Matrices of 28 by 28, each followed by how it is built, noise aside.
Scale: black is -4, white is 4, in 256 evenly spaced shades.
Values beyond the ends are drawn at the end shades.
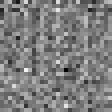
low rank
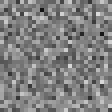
repeating columns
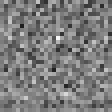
repeating columns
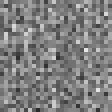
blocks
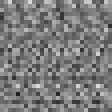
repeating columns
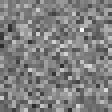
noise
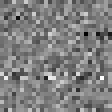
uneven rows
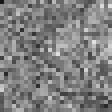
smooth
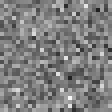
noise
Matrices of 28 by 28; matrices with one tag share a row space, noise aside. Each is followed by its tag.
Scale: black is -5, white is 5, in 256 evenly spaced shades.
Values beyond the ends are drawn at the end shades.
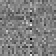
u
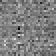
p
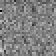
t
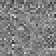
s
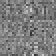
u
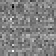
s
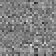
u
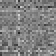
p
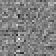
p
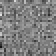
t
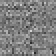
u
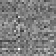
p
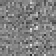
u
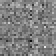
u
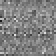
t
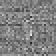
u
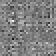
s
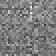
u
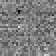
p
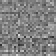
p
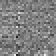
p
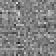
p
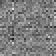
s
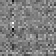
s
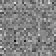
t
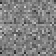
t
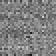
u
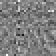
p
